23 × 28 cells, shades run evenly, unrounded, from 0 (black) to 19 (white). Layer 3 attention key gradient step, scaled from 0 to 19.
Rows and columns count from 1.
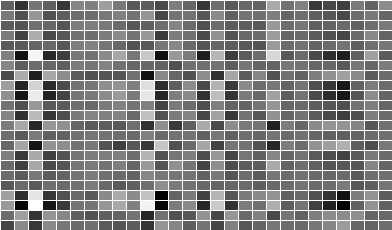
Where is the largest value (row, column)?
21, 3
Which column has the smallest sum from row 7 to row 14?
25
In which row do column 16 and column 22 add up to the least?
8
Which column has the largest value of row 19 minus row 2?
12
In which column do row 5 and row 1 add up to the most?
20
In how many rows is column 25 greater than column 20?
6
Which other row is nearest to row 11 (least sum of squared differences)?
2
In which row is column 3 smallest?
15
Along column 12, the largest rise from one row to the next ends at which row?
22
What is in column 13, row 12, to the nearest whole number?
9
